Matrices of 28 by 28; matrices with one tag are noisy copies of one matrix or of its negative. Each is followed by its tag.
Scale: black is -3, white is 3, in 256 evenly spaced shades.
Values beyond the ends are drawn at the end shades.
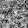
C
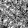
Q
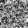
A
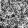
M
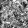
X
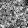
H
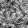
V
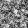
C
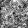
X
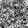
H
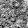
H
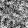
Q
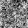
X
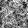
X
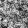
Q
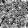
A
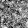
Q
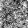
X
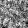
Q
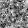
H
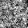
H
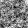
H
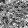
A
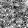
H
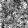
X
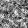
C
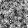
C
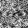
V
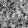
V
